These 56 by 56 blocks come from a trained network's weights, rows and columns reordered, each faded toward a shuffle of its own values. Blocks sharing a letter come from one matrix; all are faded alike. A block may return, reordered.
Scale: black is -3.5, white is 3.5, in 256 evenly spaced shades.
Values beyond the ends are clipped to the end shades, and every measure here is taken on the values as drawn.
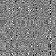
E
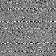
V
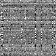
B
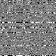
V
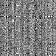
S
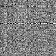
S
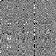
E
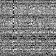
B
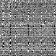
B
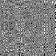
E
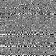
V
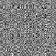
E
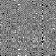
E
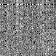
S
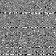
V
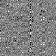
E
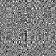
E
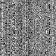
S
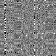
E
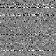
V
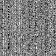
S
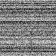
B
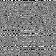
V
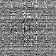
B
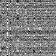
B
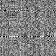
S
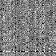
S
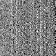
S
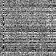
B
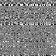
V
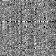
S
